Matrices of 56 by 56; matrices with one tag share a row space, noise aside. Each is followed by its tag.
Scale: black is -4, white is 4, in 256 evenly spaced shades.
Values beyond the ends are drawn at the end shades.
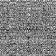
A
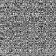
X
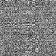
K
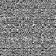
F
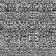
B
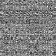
B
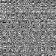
F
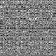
B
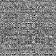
K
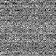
X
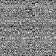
K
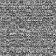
A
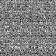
X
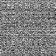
F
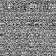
B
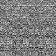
X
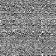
F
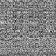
X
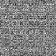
X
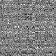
K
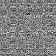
A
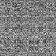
X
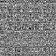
X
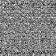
F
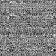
A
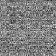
A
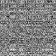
A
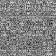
A
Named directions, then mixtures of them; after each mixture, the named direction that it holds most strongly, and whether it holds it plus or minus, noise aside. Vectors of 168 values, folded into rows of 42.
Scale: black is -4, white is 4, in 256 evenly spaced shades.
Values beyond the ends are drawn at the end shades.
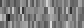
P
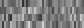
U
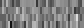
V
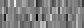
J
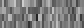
U, minus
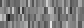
P, plus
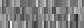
V, minus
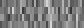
P, plus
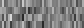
U, minus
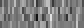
J, plus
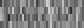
P, plus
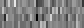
J, plus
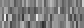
U, minus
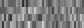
U, plus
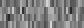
P, plus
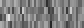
P, minus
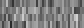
V, plus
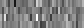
J, minus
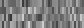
U, plus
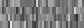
V, minus
